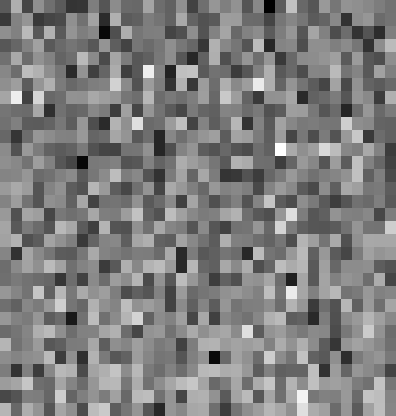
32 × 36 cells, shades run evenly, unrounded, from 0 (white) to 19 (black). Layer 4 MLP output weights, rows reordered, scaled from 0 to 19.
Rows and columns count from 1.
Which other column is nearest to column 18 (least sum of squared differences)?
3
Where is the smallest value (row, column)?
12, 26
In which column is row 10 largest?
10
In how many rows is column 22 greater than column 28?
16
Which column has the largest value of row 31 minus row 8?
2
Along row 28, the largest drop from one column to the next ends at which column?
9
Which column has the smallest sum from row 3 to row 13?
4
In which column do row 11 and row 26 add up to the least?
23
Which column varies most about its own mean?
25
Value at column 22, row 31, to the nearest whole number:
7
